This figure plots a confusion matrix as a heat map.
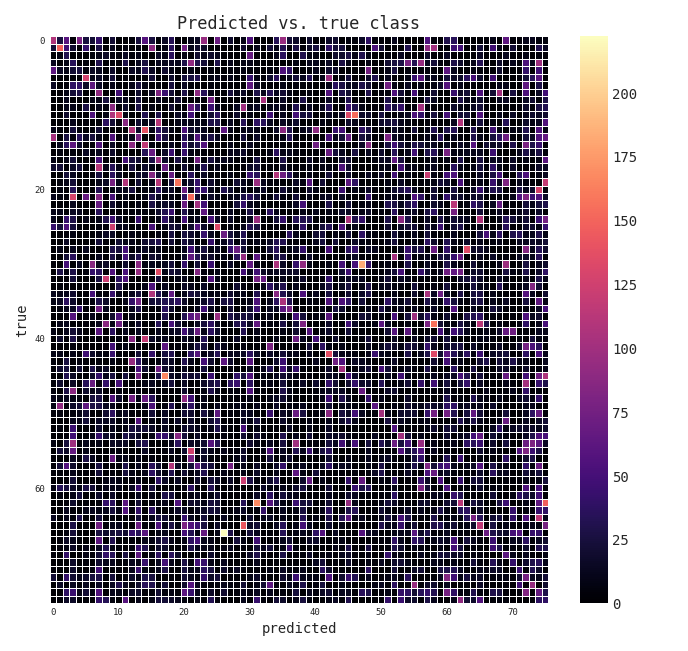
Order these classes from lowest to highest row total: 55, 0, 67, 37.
67, 55, 37, 0
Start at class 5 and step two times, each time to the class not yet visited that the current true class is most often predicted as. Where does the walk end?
58
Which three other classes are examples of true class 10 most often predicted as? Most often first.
46, 45, 9
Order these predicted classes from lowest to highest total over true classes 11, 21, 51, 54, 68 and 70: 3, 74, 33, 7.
33, 7, 74, 3
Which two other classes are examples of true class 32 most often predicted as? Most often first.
8, 31
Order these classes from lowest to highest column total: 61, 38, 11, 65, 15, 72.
38, 11, 15, 61, 65, 72
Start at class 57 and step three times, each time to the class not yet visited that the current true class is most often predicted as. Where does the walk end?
15
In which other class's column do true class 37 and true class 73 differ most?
25
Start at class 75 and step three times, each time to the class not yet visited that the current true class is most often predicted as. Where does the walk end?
16
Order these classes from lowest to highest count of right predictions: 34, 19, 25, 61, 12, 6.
61, 6, 34, 12, 25, 19
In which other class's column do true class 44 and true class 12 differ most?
14
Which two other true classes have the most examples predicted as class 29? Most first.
65, 59
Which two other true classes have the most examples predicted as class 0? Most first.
13, 4
